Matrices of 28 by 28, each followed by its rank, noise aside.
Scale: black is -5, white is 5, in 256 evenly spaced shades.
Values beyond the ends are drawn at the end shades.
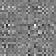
three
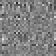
four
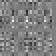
two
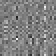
three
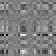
one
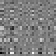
two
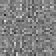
six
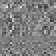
four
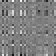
one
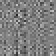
three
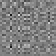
three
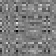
two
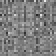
three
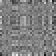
two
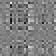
two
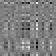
one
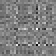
two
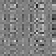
two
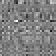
three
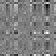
one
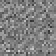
six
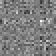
four
